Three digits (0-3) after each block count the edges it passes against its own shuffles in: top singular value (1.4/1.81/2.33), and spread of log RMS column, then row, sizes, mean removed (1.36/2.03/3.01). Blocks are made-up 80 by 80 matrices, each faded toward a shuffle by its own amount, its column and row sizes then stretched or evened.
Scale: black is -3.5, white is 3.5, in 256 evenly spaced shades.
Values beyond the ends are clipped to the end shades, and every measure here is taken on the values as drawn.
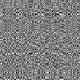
3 0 3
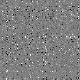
0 2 2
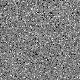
0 0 1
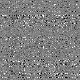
1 1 3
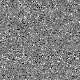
1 0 1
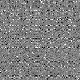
3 0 2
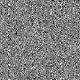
2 2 0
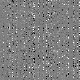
1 3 1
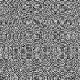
3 0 2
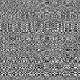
3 0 3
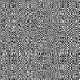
3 3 1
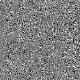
1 2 0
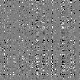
3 3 2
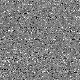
0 0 2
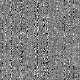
2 3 0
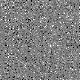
2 1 1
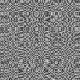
3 2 0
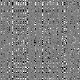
3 3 2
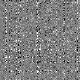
1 3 2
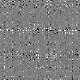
2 2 3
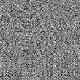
2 0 1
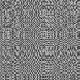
3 2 0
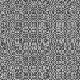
3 1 1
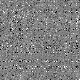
1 1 2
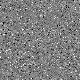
0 0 1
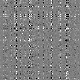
3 3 2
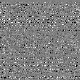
0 1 3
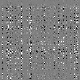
1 3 3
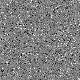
0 0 1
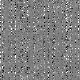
1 3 2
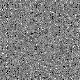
1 1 0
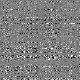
0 2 3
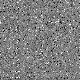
0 1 1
